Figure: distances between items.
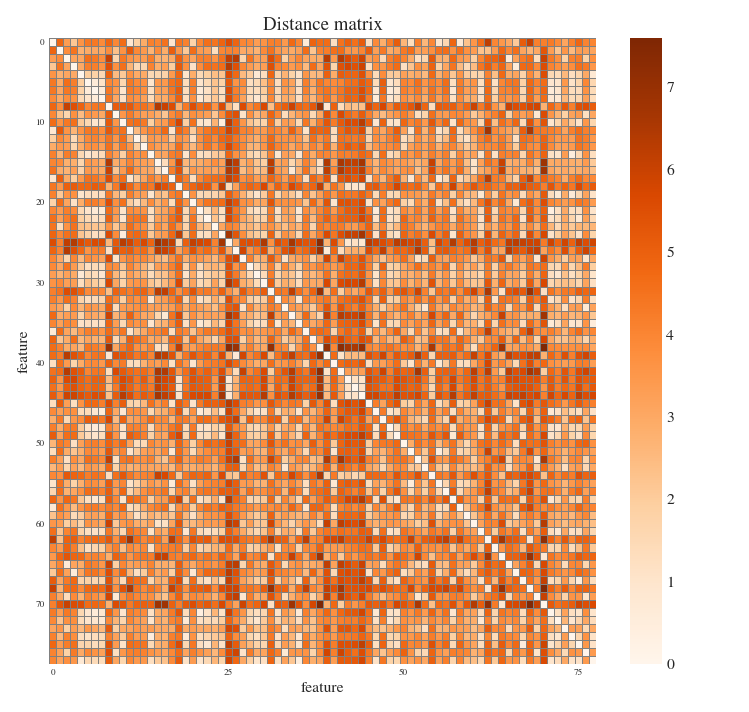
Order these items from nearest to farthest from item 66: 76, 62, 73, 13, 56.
13, 56, 73, 76, 62
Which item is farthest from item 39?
38
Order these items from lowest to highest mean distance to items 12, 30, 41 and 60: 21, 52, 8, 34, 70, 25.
21, 34, 52, 8, 70, 25
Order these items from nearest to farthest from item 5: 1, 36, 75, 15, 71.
71, 75, 1, 15, 36
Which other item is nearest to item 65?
2
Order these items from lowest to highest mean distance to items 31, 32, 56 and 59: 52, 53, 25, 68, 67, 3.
53, 3, 67, 52, 25, 68
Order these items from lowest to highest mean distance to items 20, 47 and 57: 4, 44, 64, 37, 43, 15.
4, 15, 37, 64, 43, 44
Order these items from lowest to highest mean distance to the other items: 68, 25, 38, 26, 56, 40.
40, 56, 38, 26, 68, 25
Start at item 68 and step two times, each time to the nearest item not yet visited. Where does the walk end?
1
